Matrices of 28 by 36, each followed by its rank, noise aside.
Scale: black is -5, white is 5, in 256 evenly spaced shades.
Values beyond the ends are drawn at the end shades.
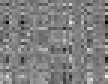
two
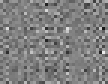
three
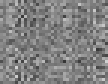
three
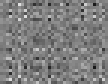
four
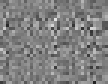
four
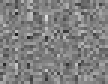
five
